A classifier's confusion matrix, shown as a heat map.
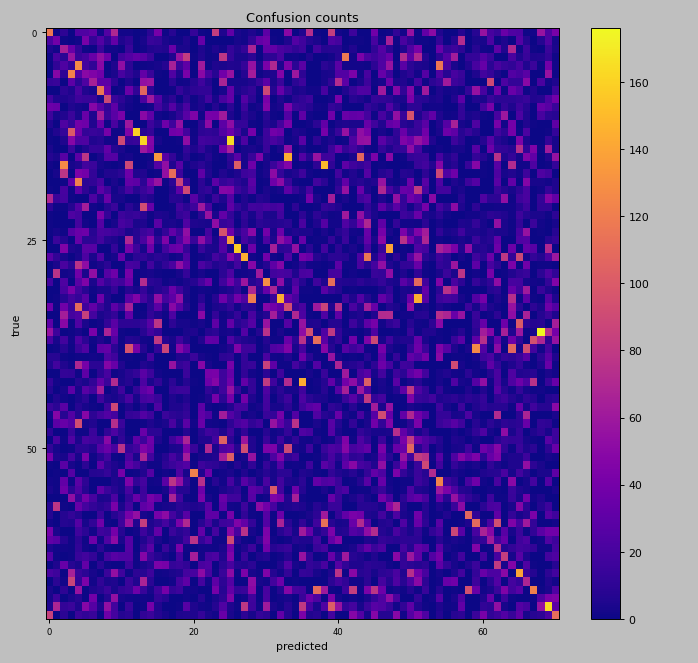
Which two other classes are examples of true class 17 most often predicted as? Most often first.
54, 2
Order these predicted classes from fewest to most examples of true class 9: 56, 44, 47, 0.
56, 44, 47, 0
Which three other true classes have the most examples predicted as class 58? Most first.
67, 26, 51
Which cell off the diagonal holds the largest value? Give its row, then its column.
36, 68
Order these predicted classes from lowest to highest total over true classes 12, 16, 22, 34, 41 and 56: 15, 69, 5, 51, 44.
69, 15, 44, 51, 5
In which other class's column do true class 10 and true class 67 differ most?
37
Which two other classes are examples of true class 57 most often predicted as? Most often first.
1, 48
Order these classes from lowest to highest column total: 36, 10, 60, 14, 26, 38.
36, 10, 26, 60, 38, 14
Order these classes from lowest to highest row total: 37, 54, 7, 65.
54, 7, 65, 37
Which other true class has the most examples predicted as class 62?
59
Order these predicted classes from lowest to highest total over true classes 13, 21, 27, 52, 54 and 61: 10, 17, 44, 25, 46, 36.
36, 17, 10, 46, 44, 25
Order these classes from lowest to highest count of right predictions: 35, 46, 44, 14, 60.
14, 35, 60, 44, 46
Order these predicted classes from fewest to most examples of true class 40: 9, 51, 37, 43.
51, 43, 37, 9
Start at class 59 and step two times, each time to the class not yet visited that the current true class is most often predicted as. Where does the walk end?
64
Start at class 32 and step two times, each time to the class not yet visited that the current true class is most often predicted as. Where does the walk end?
25
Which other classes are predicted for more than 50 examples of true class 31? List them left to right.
28, 55, 56, 66
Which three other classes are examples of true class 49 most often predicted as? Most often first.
24, 50, 19
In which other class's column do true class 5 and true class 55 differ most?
3
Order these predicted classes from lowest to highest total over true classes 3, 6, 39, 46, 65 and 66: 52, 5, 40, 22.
22, 52, 5, 40
